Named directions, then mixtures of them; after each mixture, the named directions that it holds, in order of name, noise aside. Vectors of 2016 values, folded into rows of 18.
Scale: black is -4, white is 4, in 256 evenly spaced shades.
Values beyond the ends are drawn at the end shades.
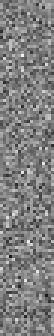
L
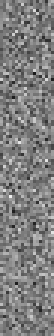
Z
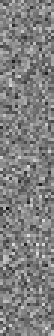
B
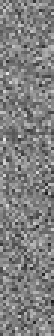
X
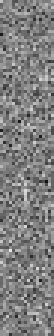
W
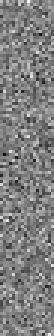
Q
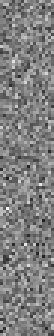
B.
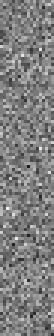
B, L.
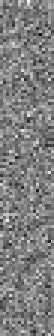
L, Q.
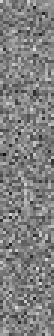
Q, W.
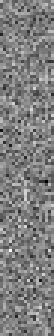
W.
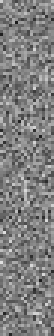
W.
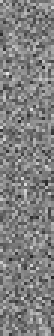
W, X.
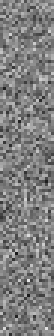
B, W.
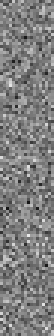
B.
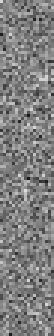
W.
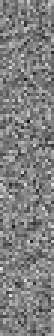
L, Q, Z.
